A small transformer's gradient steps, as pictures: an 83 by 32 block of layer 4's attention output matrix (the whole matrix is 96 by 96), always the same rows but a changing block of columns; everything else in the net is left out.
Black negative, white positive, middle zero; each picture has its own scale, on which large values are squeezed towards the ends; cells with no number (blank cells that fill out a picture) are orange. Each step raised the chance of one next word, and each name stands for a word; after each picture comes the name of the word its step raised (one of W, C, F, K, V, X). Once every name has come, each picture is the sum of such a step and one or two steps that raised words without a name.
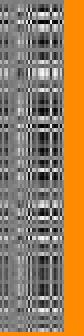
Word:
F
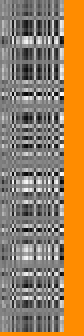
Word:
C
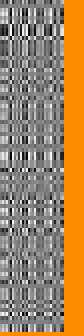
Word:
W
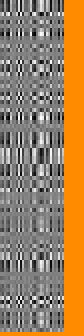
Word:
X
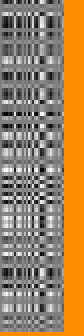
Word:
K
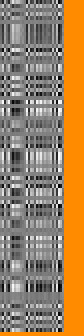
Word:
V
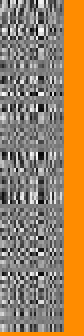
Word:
W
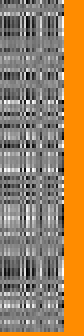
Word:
K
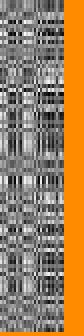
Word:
F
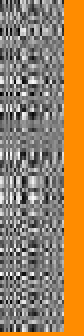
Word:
W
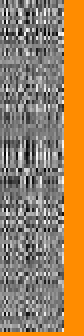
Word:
W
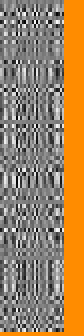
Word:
F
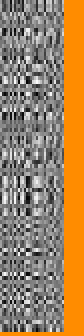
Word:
X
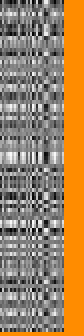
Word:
W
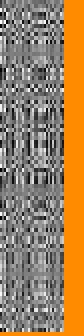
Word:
F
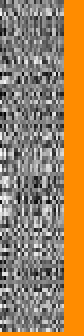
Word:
K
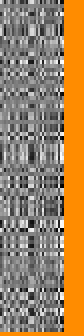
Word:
W
